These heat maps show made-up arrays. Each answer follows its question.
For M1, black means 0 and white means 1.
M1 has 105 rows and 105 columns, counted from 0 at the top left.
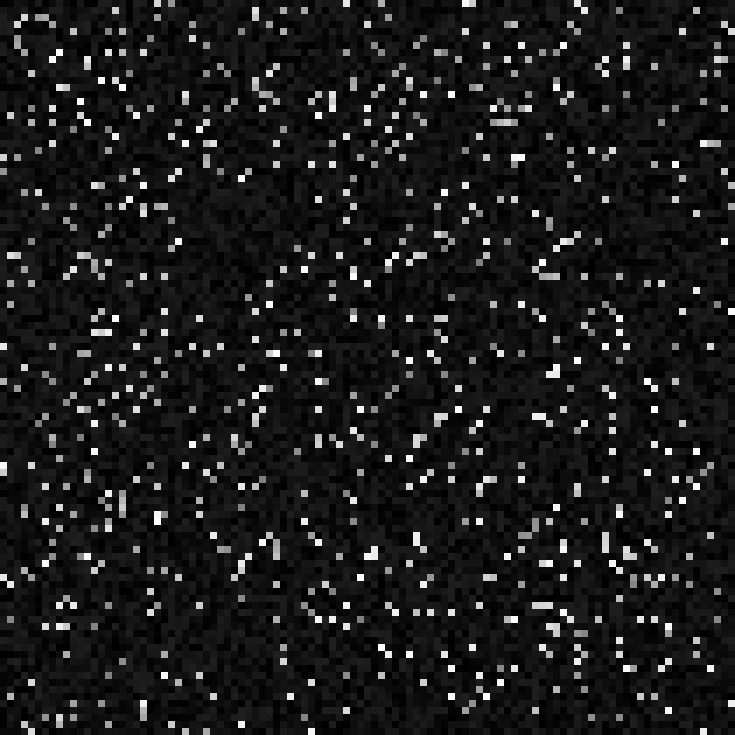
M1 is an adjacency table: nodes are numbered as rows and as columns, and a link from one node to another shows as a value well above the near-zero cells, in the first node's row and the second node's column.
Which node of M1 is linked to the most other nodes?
node 15
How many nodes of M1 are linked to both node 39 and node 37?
1
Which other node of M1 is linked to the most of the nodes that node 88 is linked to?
node 23
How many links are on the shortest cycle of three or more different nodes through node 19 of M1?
4
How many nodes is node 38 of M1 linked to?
8
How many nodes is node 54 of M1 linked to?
7
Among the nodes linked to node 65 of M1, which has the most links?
node 58
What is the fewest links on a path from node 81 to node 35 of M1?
4
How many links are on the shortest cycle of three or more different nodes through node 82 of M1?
4
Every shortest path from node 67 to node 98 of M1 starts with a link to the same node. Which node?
node 12
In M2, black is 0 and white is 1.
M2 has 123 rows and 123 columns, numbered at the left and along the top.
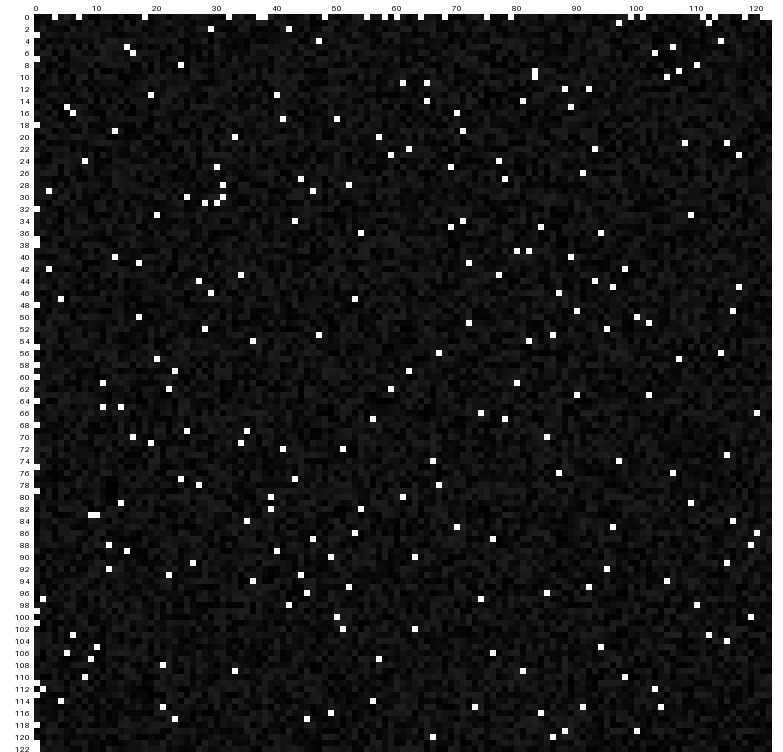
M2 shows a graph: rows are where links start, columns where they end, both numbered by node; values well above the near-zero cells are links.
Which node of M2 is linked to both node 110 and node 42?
node 98
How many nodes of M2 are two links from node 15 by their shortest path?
2
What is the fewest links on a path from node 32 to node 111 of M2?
2
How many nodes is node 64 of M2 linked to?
1
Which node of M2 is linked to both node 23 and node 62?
node 59
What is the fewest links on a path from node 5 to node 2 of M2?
6
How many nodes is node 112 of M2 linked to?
2
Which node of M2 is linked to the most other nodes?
node 0
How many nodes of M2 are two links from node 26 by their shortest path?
1
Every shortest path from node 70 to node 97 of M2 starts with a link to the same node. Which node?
node 16
